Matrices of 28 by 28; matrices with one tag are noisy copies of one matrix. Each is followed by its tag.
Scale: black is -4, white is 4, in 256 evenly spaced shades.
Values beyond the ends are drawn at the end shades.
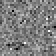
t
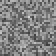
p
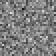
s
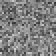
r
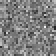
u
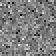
r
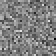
p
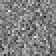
u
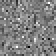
u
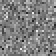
u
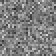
s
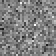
u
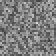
u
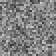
t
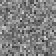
p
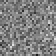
s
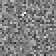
p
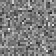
t
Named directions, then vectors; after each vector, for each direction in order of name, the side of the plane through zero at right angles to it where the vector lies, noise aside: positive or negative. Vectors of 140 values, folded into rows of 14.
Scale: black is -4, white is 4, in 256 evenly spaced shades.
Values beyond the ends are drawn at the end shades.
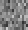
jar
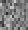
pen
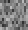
positive, positive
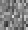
positive, negative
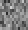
positive, positive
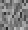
negative, positive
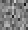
negative, positive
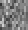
negative, negative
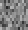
positive, positive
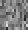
negative, positive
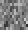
positive, negative
